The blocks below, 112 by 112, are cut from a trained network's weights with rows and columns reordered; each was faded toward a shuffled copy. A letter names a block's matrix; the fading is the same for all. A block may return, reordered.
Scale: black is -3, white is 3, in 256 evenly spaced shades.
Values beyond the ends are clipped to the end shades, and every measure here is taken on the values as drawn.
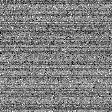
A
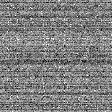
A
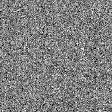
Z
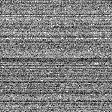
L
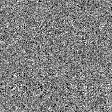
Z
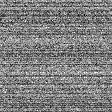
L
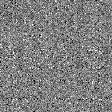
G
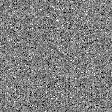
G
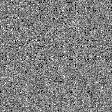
G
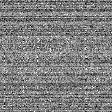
A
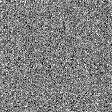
G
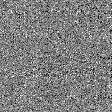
G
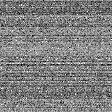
A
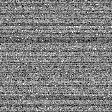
A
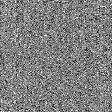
G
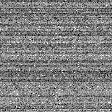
A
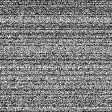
L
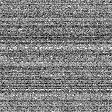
L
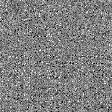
G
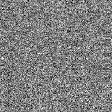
Z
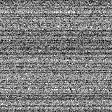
L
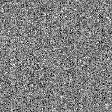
Z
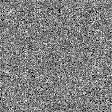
Z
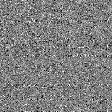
G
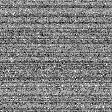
A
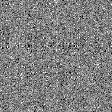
G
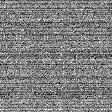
A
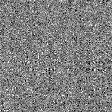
G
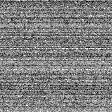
L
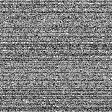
L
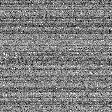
A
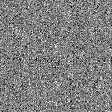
G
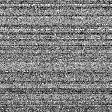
L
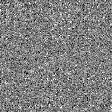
G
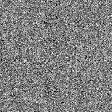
Z
